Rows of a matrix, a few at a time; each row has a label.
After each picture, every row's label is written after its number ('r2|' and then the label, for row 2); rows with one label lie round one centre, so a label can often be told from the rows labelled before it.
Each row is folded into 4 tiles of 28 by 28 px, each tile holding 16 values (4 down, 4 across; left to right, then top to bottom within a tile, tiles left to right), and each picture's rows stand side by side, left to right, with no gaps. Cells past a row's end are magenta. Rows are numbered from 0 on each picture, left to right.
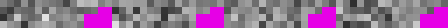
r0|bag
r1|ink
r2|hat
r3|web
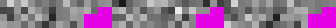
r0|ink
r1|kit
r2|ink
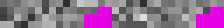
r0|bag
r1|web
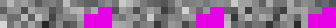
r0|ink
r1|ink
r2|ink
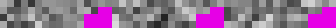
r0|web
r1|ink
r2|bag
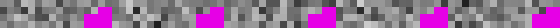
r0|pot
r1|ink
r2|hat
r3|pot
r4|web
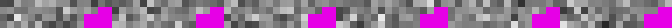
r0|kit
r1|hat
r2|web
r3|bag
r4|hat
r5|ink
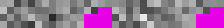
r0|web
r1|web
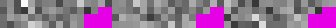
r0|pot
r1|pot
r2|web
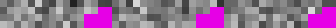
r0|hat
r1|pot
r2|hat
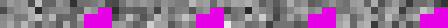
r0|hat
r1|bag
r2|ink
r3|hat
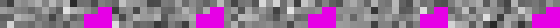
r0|kit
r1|ink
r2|kit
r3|hat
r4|ink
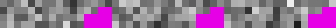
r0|hat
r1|ink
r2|ink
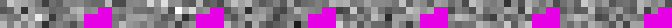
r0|ink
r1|kit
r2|ink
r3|ink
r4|pot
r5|pot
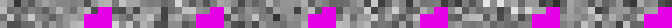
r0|web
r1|ink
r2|web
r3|hat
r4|kit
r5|hat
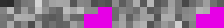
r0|kit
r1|hat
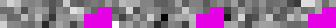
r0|ink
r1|ink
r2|bag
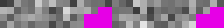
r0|kit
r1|pot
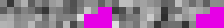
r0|hat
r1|ink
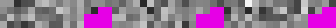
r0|web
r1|hat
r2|pot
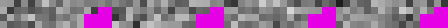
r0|web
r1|bag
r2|kit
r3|kit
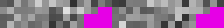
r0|kit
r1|kit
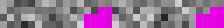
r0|web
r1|ink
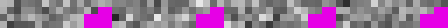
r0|web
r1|bag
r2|ink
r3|kit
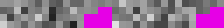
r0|ink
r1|ink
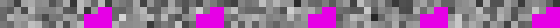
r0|pot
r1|hat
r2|kit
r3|pot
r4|hat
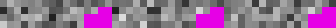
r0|ink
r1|hat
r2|hat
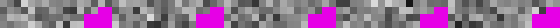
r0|pot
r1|ink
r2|web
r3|kit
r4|web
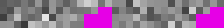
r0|bag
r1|pot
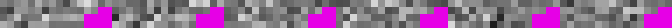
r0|bag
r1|bag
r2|pot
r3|kit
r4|ink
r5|kit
